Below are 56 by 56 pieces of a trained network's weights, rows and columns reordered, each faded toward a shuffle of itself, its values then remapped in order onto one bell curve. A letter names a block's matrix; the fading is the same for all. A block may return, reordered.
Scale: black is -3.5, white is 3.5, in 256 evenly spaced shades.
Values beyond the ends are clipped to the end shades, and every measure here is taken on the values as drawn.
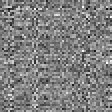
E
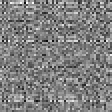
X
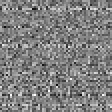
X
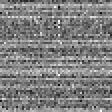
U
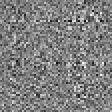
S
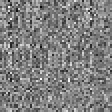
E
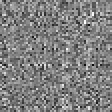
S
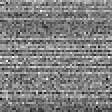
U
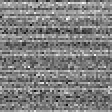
U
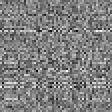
X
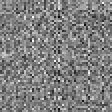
E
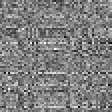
X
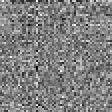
S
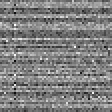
U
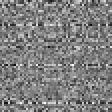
X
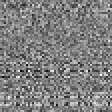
X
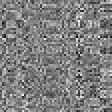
E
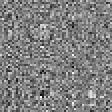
E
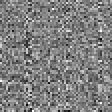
E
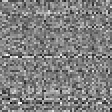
X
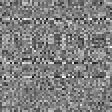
X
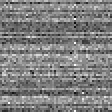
U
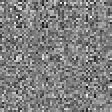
S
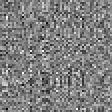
E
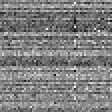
U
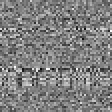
X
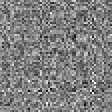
E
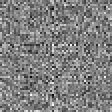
S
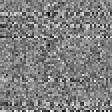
X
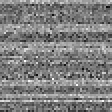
U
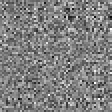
S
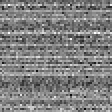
U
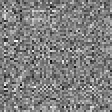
S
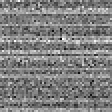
U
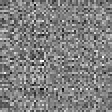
E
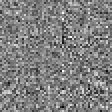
S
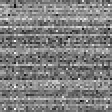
U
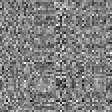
E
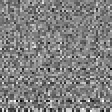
X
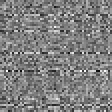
X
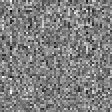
S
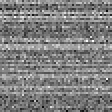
U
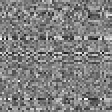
X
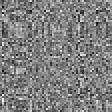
E
